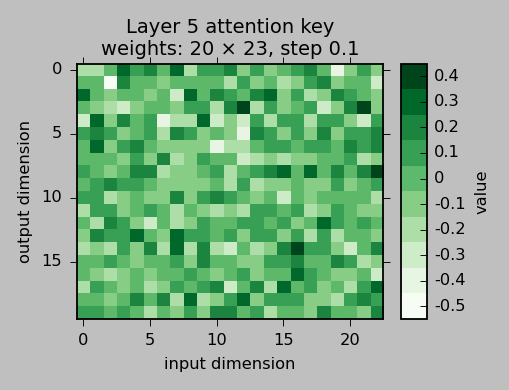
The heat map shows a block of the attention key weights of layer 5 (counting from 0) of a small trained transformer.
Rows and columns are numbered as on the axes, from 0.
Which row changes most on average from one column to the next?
4
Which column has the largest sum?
16
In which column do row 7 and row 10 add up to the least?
15
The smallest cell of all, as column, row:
2, 1
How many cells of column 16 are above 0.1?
3
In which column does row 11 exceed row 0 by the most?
19
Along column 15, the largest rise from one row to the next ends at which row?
8
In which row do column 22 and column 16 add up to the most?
14
